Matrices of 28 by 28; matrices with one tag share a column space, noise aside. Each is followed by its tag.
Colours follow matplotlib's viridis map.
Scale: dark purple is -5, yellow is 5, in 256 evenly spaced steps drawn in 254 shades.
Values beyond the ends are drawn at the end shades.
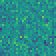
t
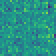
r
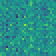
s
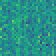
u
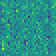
t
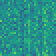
s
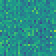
u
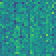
r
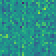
r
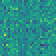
u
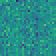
u
